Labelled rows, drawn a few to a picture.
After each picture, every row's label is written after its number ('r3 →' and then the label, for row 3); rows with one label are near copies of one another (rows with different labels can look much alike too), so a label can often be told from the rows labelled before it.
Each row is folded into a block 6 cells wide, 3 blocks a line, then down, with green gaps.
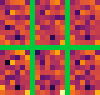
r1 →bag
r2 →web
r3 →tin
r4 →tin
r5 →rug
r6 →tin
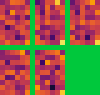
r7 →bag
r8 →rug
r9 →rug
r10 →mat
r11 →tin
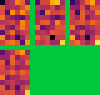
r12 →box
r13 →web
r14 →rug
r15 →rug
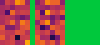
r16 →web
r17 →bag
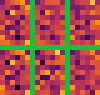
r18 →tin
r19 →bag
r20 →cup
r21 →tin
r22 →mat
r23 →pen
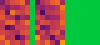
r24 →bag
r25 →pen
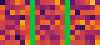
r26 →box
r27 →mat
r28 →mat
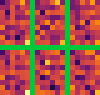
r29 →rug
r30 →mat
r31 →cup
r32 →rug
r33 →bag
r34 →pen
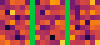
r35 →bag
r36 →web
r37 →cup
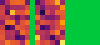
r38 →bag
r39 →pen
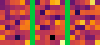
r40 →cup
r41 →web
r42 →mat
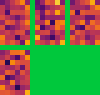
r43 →pen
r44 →cup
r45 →mat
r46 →tin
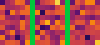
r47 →box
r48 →mat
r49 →web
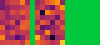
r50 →cup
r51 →tin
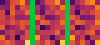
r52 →rug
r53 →pen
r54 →pen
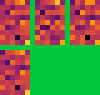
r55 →web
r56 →mat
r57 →web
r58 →web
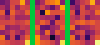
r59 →rug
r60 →tin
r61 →rug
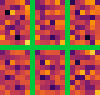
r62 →tin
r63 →cup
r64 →box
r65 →bag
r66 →bag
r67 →mat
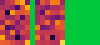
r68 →tin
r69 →web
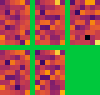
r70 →pen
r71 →mat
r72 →web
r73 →tin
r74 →mat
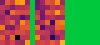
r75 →web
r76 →cup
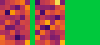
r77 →tin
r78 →mat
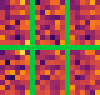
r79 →cup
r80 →box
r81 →cup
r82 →mat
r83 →mat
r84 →pen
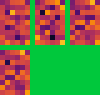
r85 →bag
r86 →tin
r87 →mat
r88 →mat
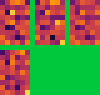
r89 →bag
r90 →web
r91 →bag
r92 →rug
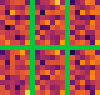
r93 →bag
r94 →mat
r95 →box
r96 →rug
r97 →mat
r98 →box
